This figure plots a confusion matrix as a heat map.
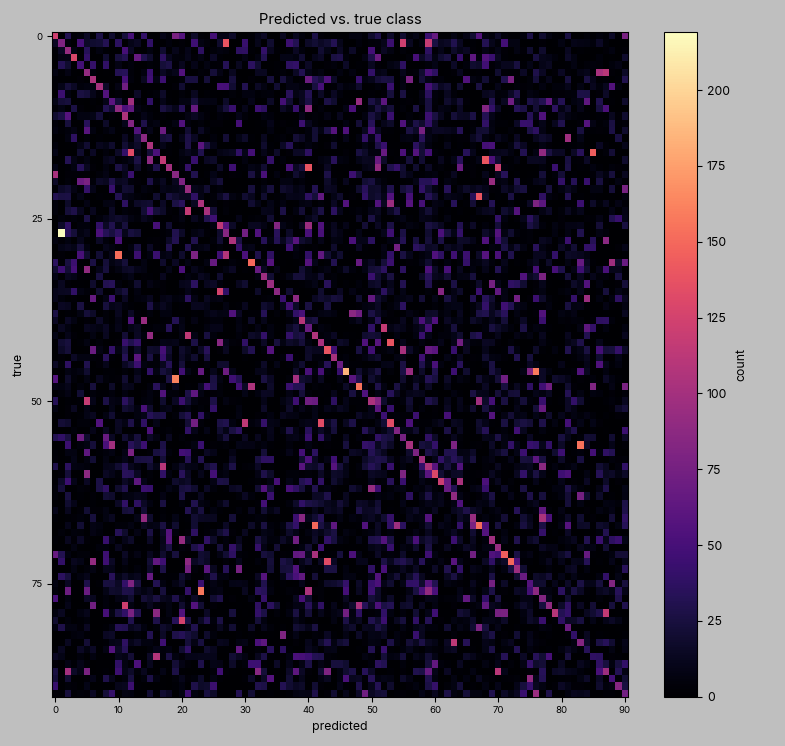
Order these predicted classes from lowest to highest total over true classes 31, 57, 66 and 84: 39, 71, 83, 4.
4, 71, 83, 39
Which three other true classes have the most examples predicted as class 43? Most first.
72, 87, 6
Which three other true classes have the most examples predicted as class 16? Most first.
85, 79, 72
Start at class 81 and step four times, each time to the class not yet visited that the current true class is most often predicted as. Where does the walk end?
90
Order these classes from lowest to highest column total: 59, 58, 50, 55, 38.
58, 55, 38, 50, 59
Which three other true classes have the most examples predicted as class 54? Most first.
67, 29, 18
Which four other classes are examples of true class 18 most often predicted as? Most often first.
40, 70, 51, 64
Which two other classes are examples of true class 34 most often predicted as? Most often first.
69, 84
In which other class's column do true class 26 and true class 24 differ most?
21
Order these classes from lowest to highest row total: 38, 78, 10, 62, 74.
38, 74, 62, 78, 10
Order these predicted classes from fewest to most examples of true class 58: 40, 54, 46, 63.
54, 46, 63, 40
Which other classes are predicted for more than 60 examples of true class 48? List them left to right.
31, 78, 85, 90
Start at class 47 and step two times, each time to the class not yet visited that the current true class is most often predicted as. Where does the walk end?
0
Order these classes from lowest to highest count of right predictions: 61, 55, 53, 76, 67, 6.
55, 76, 6, 61, 53, 67
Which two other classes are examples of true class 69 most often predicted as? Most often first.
20, 38
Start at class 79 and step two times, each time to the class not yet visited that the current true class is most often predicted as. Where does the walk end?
70
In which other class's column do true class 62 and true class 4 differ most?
50
